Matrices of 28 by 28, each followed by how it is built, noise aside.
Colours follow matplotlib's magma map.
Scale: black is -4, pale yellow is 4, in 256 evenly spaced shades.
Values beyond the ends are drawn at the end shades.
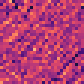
Hankel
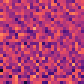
repeating columns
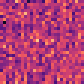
blocks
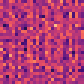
blocks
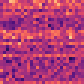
blocks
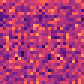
repeating columns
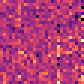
uneven columns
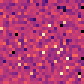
sparse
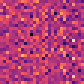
repeating rows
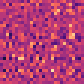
low rank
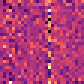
uneven columns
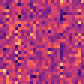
uneven columns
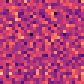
repeating columns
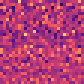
repeating columns
